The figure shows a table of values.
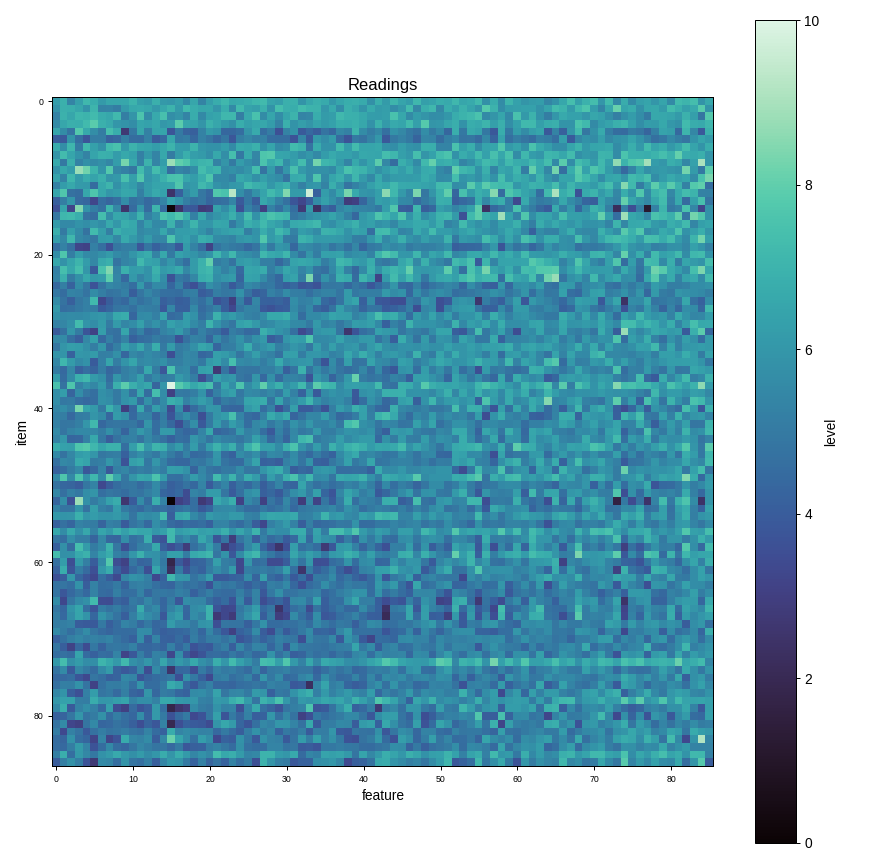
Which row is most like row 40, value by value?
4
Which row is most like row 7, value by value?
73
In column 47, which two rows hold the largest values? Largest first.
12, 49
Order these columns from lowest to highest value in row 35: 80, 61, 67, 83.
61, 67, 80, 83
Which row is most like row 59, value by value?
21
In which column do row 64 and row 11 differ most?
74
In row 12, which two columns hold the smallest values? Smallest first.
15, 68
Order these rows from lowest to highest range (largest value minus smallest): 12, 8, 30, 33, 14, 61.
33, 8, 61, 30, 12, 14
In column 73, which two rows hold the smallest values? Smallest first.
52, 14
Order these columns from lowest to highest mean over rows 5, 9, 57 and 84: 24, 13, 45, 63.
13, 24, 45, 63
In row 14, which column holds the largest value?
3
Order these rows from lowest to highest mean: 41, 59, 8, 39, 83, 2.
83, 41, 39, 59, 2, 8
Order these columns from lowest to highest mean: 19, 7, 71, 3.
19, 7, 3, 71
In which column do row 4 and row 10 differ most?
9
